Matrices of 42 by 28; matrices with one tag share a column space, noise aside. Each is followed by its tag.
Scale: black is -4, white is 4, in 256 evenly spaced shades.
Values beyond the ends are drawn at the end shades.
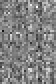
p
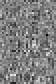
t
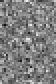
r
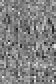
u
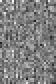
p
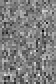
t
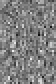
t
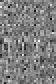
r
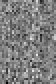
p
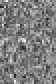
r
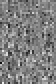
t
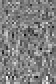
t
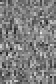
u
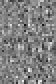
r
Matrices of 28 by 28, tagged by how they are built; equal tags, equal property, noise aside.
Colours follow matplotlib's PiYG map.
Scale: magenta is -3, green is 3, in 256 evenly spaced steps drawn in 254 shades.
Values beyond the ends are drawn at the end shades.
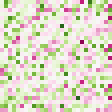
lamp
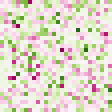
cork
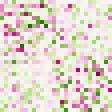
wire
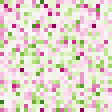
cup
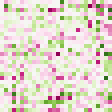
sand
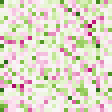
lamp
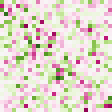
wire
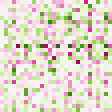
sand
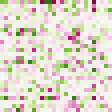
sand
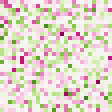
cork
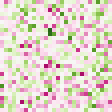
lamp
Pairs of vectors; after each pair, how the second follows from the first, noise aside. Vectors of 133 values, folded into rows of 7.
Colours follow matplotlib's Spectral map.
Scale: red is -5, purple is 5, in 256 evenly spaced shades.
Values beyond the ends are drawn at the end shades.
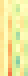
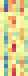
wrapped around, negated, scaled up.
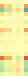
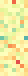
shuffled.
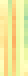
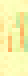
wrapped around, negated, partly zeroed.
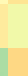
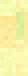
wrapped around, shrunk.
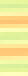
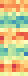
negated, scaled up.
